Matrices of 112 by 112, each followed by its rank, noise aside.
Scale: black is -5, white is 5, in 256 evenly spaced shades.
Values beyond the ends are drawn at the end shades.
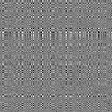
one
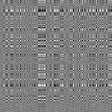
one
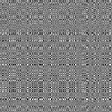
two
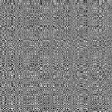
five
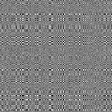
one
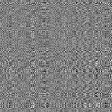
four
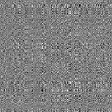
five
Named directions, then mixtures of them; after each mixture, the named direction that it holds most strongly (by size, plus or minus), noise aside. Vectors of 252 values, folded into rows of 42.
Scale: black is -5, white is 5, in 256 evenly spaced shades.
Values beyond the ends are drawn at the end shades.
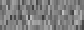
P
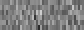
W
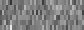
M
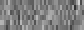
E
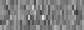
P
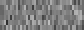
P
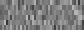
P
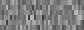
P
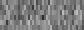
P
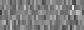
M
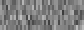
P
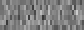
P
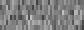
P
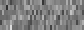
M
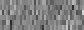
M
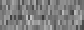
P
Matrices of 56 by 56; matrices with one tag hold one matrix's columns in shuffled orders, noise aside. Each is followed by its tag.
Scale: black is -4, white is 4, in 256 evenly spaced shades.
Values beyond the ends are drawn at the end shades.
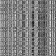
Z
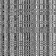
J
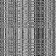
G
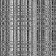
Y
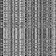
G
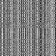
G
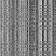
Y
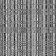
J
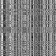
J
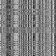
J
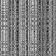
Y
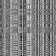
J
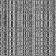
Z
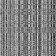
J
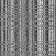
Y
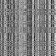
J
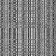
G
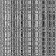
Z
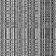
G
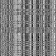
J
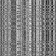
Y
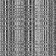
Y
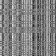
J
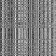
G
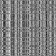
Z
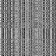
G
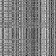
G
